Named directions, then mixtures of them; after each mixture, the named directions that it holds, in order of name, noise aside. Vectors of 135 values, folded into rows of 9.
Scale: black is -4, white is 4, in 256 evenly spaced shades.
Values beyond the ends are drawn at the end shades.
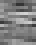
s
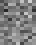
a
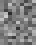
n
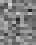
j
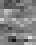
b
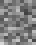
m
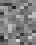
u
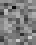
j, u.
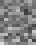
m.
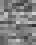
n, s, u.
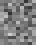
n.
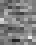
b, m, s.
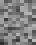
m.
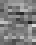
m, s.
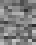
m, n, s.
